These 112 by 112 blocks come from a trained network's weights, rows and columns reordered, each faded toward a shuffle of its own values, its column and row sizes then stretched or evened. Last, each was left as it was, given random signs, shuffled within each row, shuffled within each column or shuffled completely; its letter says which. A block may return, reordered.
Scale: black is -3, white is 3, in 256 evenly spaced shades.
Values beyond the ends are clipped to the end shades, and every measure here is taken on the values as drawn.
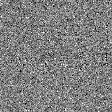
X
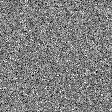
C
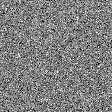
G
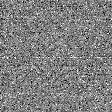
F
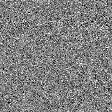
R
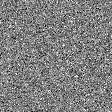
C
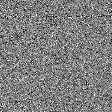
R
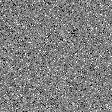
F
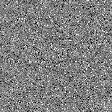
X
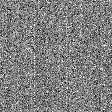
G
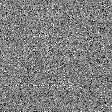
X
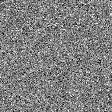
F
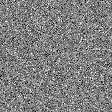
C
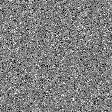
F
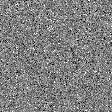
R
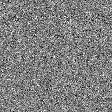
F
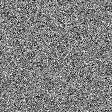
C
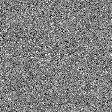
R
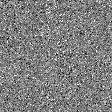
G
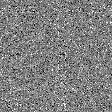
R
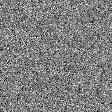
F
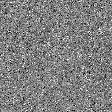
R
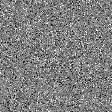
R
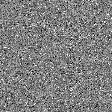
R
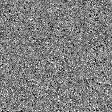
R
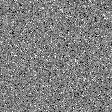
C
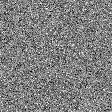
C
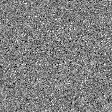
R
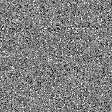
X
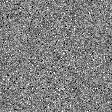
R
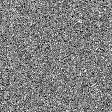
C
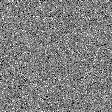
F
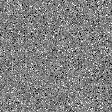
R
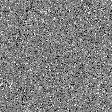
F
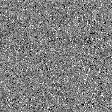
X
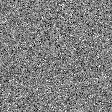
C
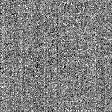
X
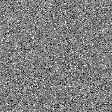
X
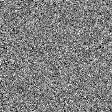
R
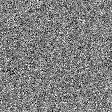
C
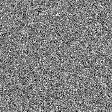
R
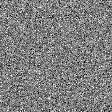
R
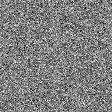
F
